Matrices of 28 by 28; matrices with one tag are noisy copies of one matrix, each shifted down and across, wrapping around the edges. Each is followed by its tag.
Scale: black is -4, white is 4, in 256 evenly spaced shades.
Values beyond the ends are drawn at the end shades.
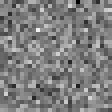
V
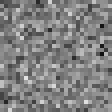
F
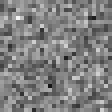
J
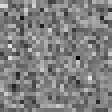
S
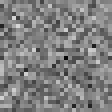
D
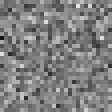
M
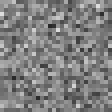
F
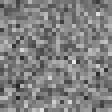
D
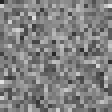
S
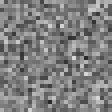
M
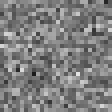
V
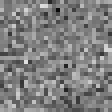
J
